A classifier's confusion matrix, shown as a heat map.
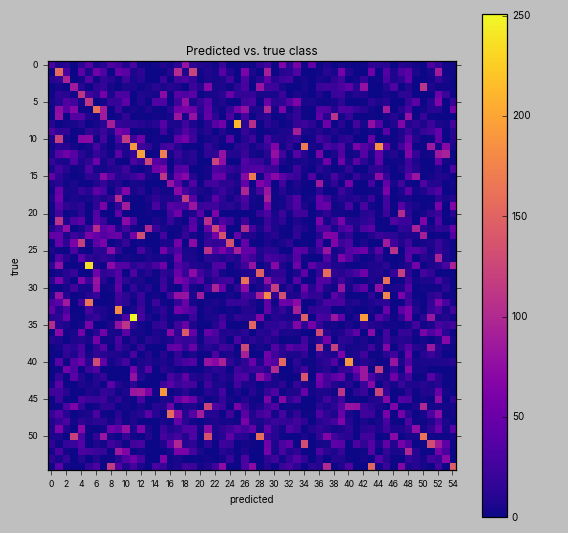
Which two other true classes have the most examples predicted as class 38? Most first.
7, 34
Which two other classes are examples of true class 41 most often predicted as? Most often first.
44, 30
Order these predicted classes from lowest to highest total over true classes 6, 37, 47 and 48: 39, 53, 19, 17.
53, 19, 39, 17
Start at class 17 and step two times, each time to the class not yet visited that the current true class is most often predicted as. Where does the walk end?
52
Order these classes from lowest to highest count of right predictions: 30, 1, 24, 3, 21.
3, 21, 30, 24, 1
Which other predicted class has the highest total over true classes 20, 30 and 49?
22
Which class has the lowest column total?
35
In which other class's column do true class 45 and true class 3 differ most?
50
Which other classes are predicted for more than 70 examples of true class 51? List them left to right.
17, 34, 52
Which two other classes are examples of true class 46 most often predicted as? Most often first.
21, 50
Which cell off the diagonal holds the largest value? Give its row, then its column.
34, 11
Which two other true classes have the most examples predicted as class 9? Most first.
33, 18
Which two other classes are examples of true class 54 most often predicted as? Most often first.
43, 8
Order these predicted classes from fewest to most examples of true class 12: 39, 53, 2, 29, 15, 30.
29, 39, 2, 30, 53, 15
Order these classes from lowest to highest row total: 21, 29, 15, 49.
21, 49, 29, 15
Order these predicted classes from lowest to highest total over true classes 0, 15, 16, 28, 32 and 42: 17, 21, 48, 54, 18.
54, 21, 48, 17, 18
